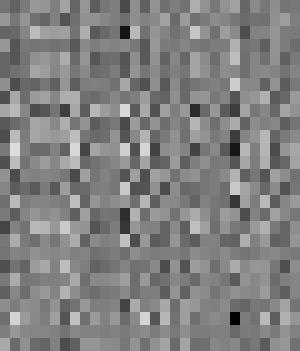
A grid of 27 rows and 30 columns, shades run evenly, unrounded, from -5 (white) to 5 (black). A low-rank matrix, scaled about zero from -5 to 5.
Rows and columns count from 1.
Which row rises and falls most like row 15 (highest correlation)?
7
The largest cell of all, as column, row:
24, 25
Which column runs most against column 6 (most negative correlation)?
13
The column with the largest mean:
1
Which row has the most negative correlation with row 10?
9
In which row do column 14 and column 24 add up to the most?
12
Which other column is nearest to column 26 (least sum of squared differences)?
21
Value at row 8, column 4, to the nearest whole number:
-1
